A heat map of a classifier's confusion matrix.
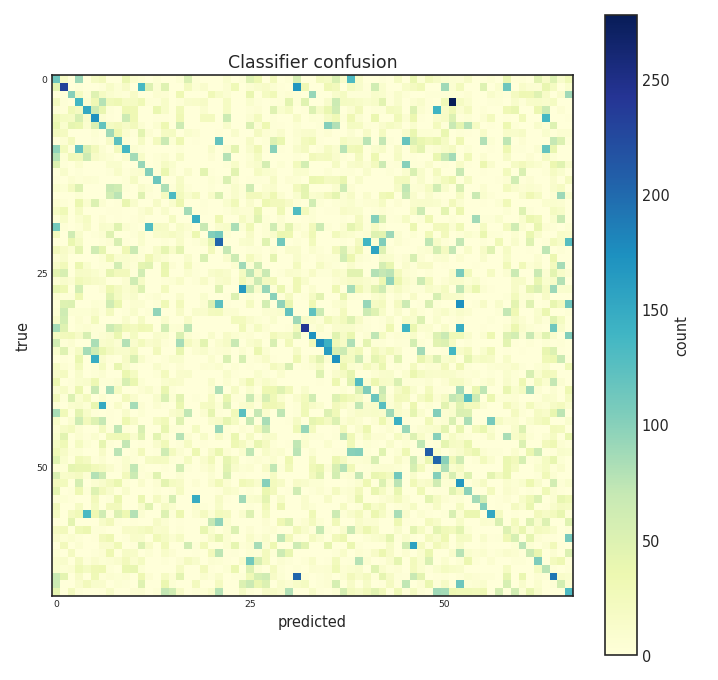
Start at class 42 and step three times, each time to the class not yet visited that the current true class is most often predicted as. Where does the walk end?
51
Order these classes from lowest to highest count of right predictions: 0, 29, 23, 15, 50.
23, 50, 29, 0, 15
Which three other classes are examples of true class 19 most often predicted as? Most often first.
12, 0, 23
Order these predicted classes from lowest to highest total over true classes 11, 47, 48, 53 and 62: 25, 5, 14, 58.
58, 5, 14, 25
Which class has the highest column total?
52
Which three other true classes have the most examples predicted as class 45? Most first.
32, 8, 11
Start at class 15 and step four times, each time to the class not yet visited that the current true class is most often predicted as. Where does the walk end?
24
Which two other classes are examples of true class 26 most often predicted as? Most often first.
43, 65
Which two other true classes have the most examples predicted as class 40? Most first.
21, 29
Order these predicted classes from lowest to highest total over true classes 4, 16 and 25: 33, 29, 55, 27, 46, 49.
55, 29, 46, 27, 33, 49
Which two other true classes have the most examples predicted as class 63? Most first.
5, 9
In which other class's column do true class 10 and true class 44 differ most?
56
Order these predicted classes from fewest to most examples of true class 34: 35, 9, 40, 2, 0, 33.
2, 33, 40, 0, 9, 35
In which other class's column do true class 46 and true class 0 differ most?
38
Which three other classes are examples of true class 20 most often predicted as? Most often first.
21, 43, 2
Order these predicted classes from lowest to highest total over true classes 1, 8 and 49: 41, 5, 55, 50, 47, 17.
5, 17, 47, 41, 55, 50
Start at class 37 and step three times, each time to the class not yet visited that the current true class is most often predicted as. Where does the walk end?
66
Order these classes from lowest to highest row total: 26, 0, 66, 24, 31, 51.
31, 24, 26, 0, 51, 66
